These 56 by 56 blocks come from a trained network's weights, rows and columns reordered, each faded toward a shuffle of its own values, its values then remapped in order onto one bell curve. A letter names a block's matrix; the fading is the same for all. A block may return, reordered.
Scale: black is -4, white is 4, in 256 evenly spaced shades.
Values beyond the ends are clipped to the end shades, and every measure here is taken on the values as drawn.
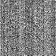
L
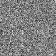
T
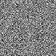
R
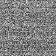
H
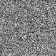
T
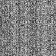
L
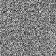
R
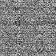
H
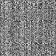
L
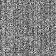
L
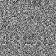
R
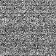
H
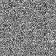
T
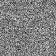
R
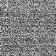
H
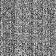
L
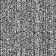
L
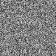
T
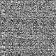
H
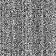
L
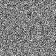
T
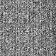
L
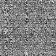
H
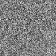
R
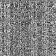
L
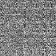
H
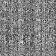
L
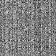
L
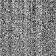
L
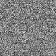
R
